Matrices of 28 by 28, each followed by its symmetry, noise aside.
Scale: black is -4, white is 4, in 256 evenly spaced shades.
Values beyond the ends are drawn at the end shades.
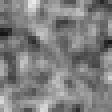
antisymmetric.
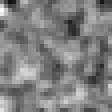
antisymmetric.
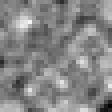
symmetric.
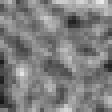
antisymmetric.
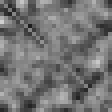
symmetric.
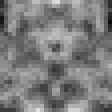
mirrored left to right.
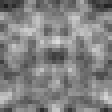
mirrored left to right.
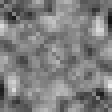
same after a half turn.
